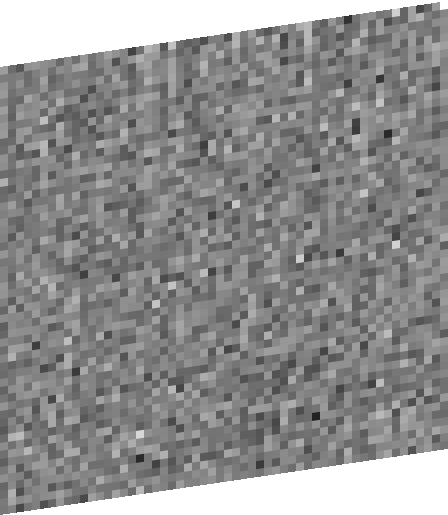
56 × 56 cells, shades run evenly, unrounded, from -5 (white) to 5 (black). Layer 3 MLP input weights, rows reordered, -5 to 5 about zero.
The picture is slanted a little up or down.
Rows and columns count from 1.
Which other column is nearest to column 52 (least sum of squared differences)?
19
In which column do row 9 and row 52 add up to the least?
51
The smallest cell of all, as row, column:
1, 56
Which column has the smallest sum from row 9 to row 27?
46
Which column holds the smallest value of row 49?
18
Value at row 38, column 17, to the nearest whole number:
-1
